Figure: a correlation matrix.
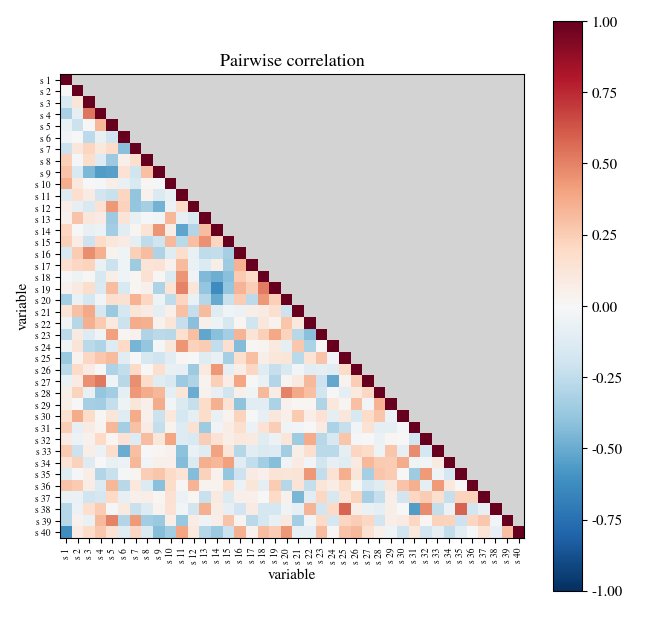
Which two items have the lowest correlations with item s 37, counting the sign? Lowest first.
s 21, s 27
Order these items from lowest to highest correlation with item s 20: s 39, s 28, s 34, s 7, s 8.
s 34, s 39, s 8, s 7, s 28
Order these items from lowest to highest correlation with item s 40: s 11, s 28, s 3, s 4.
s 28, s 3, s 4, s 11
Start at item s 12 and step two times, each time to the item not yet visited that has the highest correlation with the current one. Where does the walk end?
s 39
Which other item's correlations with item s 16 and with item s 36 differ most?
s 33
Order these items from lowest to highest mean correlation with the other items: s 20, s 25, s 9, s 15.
s 9, s 15, s 20, s 25
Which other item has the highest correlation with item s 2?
s 30
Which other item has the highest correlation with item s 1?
s 10
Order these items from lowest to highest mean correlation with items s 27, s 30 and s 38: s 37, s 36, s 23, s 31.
s 37, s 31, s 23, s 36
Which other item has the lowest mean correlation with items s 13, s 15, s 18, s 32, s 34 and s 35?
s 23
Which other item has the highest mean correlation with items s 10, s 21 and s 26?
s 13
